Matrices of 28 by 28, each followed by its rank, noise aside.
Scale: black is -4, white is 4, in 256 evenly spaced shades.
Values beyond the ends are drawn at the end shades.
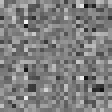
four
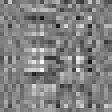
three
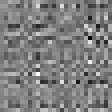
three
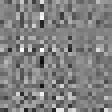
three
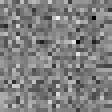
six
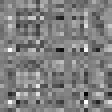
three
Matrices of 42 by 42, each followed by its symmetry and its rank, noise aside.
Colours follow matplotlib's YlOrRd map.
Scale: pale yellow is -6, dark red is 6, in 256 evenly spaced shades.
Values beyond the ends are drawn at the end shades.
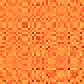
symmetric, rank three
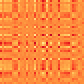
symmetric, rank one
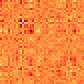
symmetric, rank three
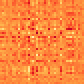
antisymmetric, rank two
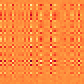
no symmetry, rank one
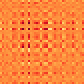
symmetric, rank one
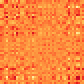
symmetric, rank three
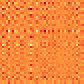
antisymmetric, rank two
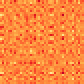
no symmetry, rank three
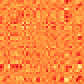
symmetric, rank three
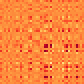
symmetric, rank two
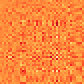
no symmetry, rank three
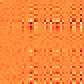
no symmetry, rank one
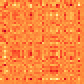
no symmetry, rank three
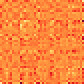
symmetric, rank three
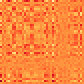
no symmetry, rank two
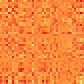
no symmetry, rank three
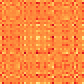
symmetric, rank two
